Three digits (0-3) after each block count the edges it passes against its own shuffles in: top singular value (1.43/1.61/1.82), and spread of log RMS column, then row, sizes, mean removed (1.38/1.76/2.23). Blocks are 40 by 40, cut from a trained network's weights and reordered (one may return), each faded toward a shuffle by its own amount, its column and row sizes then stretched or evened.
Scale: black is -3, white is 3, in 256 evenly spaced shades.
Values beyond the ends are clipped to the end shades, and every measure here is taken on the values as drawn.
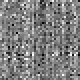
2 0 2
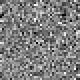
1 2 0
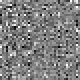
2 3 2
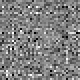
1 2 2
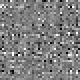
0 2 3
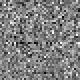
0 0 1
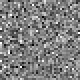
0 1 0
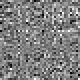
2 3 1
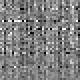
3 0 3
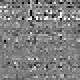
1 2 3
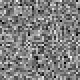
2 1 0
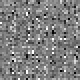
0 3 0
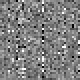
0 3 1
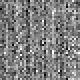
2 2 0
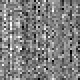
2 3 0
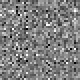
0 3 1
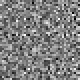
2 1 1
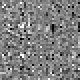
1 3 2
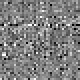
0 0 3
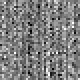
2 2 0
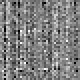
3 3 1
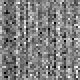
3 2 1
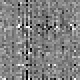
2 3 2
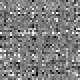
1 3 2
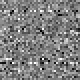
0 1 2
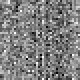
1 1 0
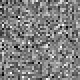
0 2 1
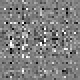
0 3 3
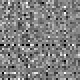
2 3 3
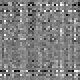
2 1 3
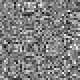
2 1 0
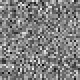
1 0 0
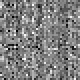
1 1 1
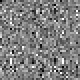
2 2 1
